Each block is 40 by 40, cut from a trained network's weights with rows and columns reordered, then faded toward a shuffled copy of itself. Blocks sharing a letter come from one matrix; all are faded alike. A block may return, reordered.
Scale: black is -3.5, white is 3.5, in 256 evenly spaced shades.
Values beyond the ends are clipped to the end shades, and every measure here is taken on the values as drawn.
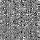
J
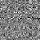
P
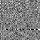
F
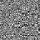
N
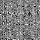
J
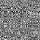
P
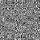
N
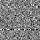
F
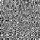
P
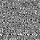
F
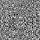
P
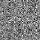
N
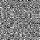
P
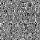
N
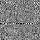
F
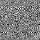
P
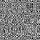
P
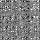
J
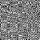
P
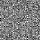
N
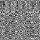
P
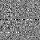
F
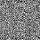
N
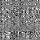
J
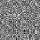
P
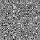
N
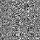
N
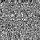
N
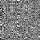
N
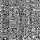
J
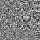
P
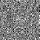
N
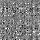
J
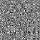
N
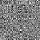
P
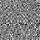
P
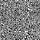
N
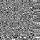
F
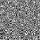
N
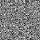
N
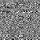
P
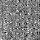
J
